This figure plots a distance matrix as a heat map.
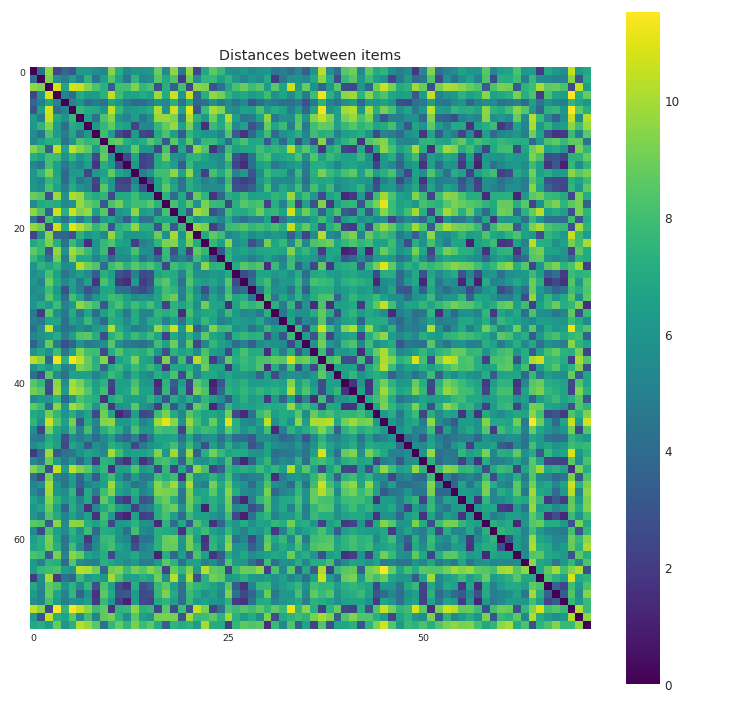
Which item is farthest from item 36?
45
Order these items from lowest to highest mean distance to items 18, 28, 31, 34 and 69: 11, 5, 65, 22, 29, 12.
12, 11, 29, 22, 65, 5
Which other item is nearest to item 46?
31
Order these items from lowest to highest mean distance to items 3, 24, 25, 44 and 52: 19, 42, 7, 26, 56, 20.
19, 26, 42, 56, 7, 20
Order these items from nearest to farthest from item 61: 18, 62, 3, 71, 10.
62, 3, 10, 18, 71
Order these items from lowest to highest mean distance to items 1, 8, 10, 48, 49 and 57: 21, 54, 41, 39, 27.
27, 39, 54, 21, 41
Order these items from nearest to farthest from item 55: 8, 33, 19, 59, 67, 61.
8, 67, 19, 59, 61, 33
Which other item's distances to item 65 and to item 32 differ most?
3
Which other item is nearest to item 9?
42
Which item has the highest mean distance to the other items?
64
